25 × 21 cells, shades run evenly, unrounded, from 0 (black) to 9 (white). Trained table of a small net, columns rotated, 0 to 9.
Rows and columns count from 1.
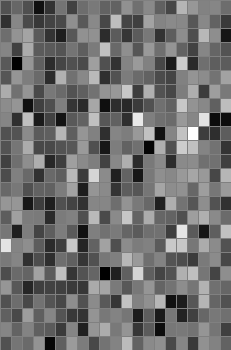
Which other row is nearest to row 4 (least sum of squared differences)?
24
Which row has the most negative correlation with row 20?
4
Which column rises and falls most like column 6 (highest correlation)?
21
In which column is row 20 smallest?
10
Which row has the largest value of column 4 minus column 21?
12
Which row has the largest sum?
18
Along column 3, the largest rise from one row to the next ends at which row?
9
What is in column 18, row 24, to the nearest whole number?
4
